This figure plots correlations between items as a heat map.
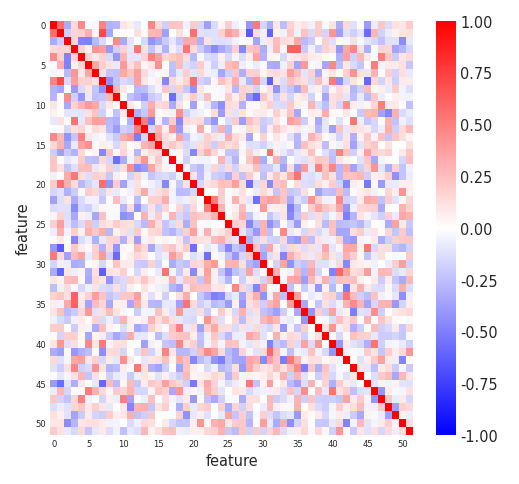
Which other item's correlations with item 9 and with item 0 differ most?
29
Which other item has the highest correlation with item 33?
26
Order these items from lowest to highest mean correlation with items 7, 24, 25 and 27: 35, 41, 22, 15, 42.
42, 35, 41, 22, 15
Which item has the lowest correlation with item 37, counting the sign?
36
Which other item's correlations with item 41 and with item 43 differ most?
3
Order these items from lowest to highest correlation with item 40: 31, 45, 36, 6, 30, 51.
31, 45, 51, 30, 6, 36
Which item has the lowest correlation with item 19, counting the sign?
49
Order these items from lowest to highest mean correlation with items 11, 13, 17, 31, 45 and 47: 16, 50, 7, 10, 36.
7, 36, 50, 10, 16
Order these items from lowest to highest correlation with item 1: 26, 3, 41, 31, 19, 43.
31, 41, 43, 19, 3, 26
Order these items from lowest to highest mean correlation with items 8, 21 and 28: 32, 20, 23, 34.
20, 32, 34, 23
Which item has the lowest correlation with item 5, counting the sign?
2
